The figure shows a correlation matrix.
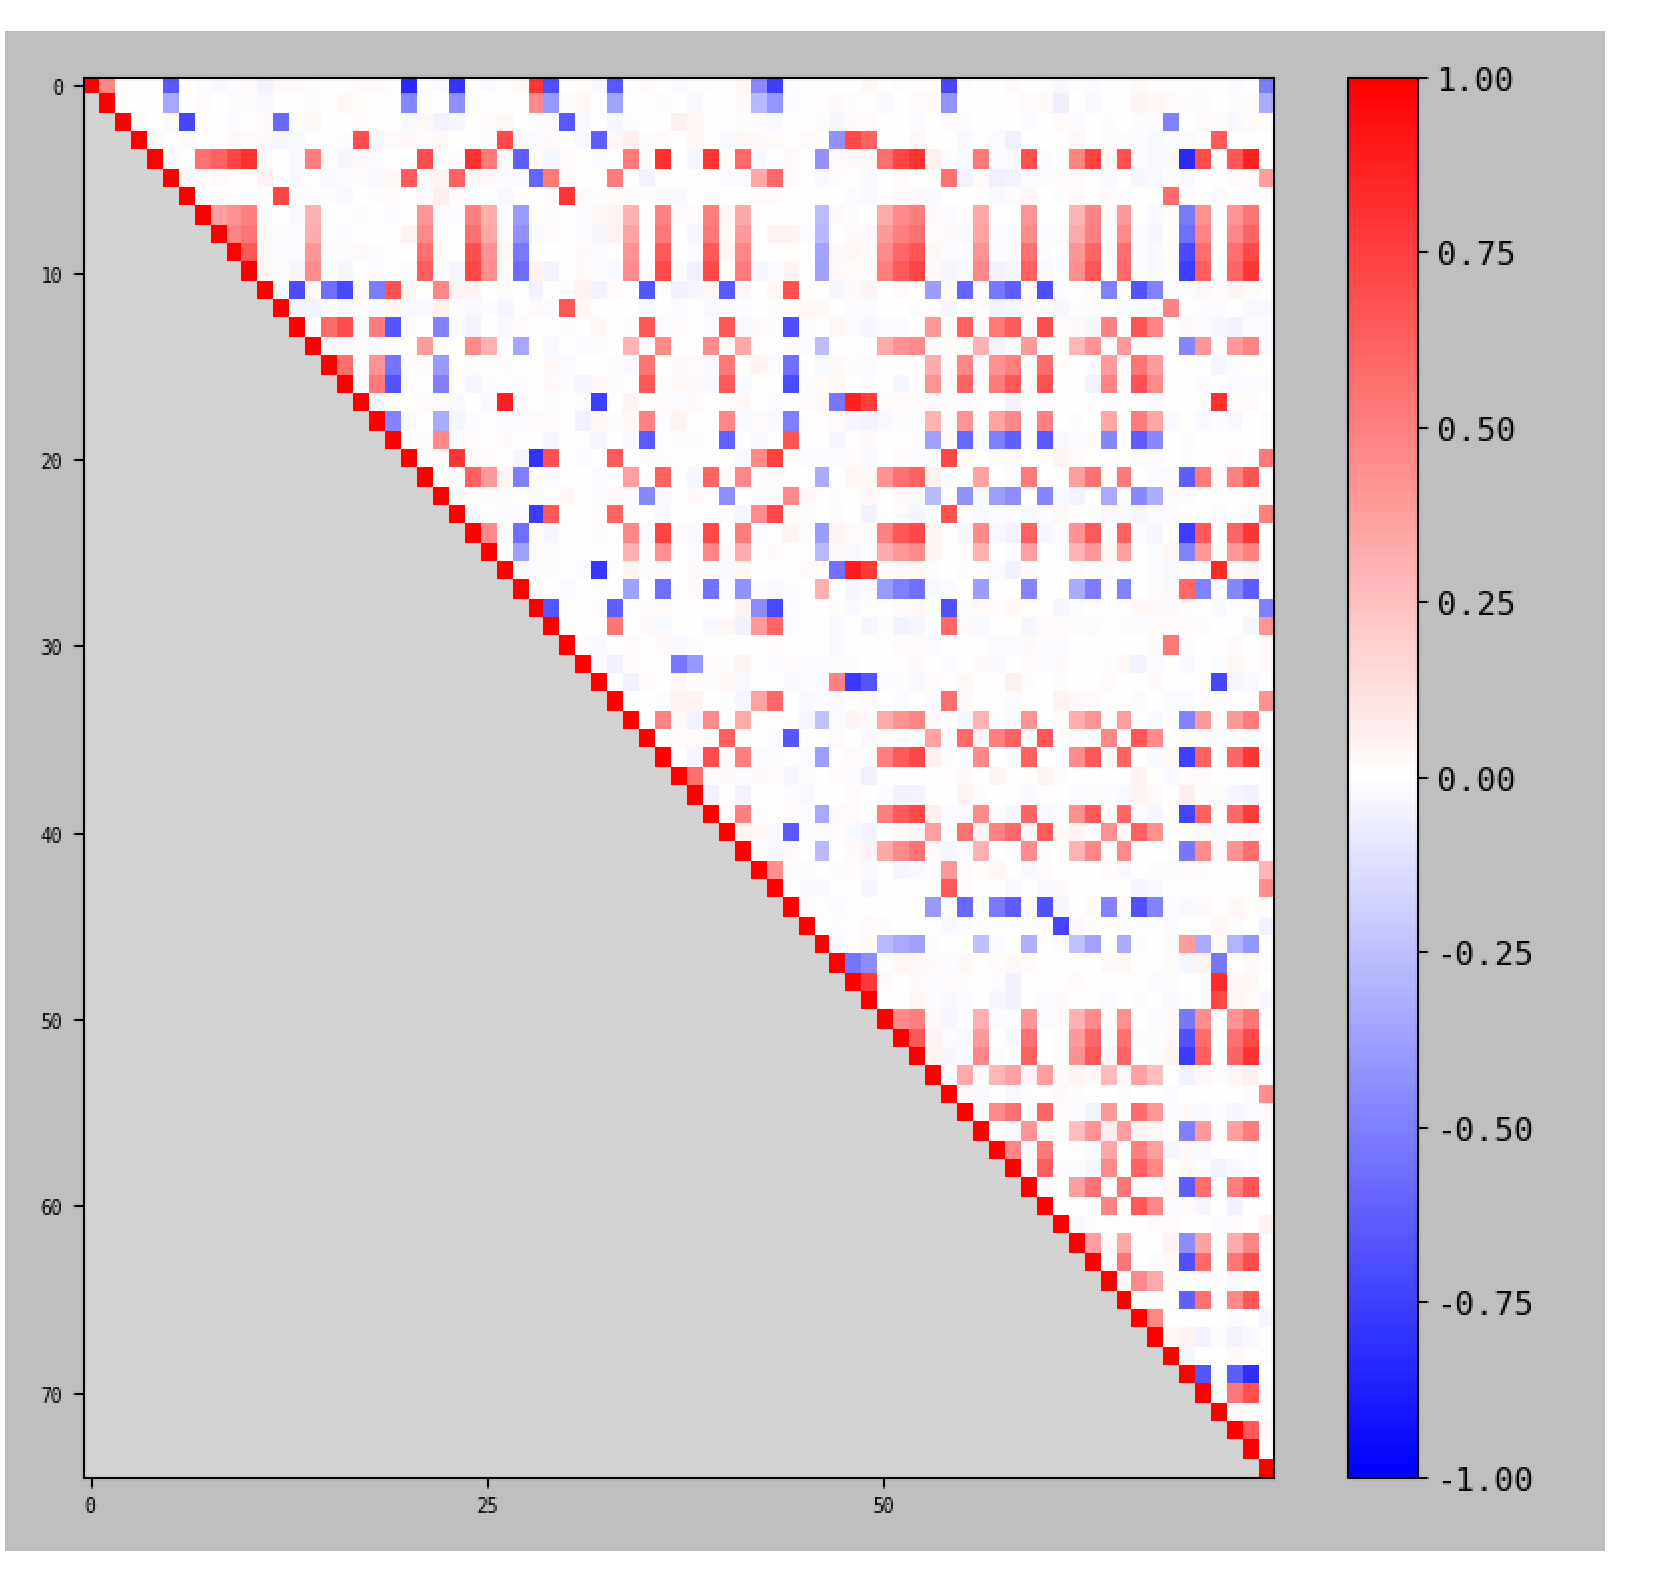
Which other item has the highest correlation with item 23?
20
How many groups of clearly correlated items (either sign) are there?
7
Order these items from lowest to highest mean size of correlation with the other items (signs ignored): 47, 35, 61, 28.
61, 47, 28, 35
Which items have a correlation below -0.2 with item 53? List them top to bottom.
11, 19, 22, 44
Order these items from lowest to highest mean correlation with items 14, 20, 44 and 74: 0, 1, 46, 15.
0, 1, 15, 46
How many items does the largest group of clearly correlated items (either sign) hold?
27
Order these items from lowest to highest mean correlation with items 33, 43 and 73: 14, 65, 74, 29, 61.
61, 14, 65, 74, 29
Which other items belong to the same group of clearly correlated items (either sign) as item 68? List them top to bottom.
2, 6, 12, 30
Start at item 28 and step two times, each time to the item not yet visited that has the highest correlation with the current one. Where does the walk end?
1
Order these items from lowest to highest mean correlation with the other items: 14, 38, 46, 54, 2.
46, 2, 38, 54, 14
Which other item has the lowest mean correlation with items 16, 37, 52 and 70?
69
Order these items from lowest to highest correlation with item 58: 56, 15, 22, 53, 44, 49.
44, 22, 49, 56, 53, 15
